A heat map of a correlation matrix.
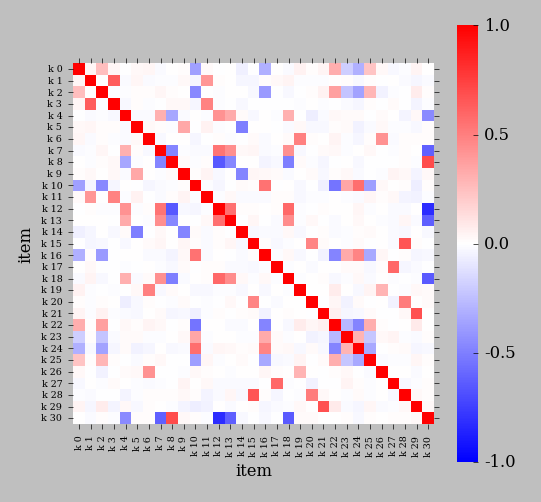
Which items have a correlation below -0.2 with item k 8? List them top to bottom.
k 4, k 7, k 12, k 13, k 18
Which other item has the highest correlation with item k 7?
k 12
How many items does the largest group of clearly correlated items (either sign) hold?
8
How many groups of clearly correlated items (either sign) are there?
8
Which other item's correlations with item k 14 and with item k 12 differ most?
k 30
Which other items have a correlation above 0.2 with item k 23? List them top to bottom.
k 10, k 16, k 24
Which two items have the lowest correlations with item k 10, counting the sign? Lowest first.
k 22, k 2
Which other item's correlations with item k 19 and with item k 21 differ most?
k 29
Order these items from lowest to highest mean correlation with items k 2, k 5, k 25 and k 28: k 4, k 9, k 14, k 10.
k 10, k 14, k 4, k 9
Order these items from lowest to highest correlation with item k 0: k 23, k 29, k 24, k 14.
k 24, k 23, k 14, k 29
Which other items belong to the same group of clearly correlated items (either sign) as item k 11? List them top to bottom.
k 1, k 3
